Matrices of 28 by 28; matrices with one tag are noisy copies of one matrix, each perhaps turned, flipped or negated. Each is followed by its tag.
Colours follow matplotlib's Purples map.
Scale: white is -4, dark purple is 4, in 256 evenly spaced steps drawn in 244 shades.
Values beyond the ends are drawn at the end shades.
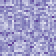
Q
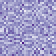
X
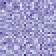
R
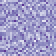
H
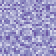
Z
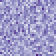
Z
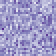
Q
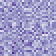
X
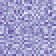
X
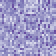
Q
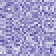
R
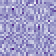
X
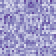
Q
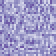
Q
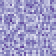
Q
